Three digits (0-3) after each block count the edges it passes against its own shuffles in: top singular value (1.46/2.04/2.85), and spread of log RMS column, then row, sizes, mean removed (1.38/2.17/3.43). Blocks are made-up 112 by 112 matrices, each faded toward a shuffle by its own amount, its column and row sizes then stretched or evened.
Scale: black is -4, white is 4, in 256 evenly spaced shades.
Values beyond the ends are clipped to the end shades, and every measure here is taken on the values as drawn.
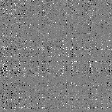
1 2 2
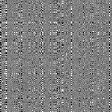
3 3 2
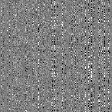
2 3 0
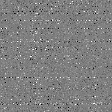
0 1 2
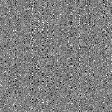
2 2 0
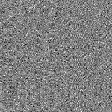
2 0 0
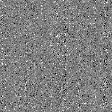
0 2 1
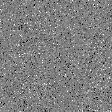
0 1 0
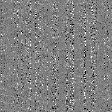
1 3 0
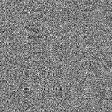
2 1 1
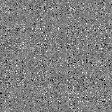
0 2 2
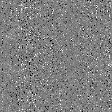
0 2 0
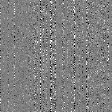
1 3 0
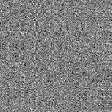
2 1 0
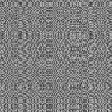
3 2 2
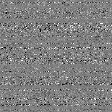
0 1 3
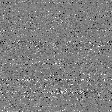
0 0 2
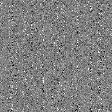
0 2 0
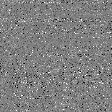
0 0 2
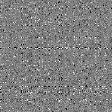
2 2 2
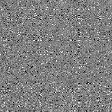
2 1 2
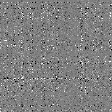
1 2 2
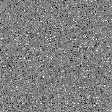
1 0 1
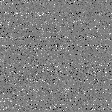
0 0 2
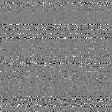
2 1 3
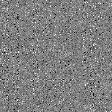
1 2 1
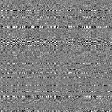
3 1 3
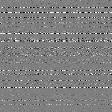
3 0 3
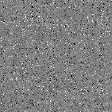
0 2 1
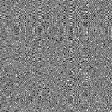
3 2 1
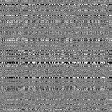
3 0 3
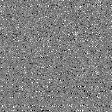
0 1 2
